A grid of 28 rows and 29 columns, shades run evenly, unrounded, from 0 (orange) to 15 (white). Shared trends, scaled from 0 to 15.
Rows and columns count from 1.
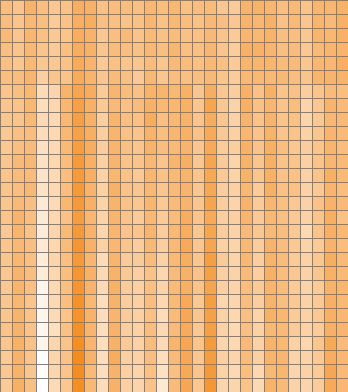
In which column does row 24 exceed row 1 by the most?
4
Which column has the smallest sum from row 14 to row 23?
7
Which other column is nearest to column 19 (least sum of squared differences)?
12
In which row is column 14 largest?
28
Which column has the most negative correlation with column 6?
24
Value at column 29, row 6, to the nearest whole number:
5
